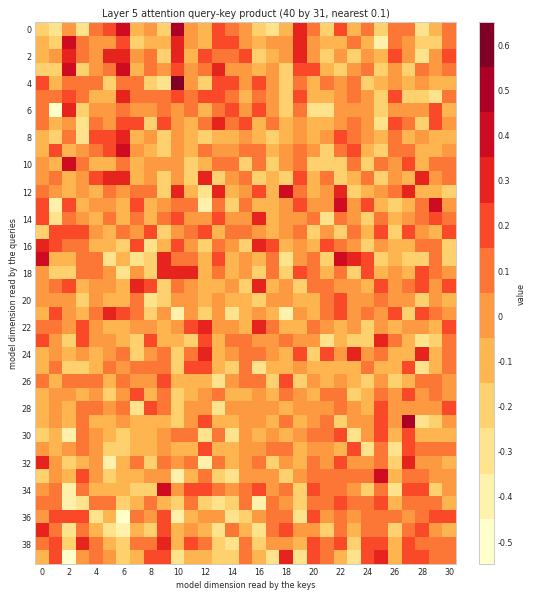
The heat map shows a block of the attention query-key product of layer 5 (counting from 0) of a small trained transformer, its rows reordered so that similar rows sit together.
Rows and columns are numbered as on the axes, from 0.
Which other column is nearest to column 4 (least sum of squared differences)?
15
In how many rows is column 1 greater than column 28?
15
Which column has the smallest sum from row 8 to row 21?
12
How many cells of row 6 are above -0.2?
25
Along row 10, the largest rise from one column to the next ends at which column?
2
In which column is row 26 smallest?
13
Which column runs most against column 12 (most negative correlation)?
22
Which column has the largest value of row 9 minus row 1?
1
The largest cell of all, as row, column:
4, 10
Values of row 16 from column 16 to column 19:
0.3 0.2 -0.1 0
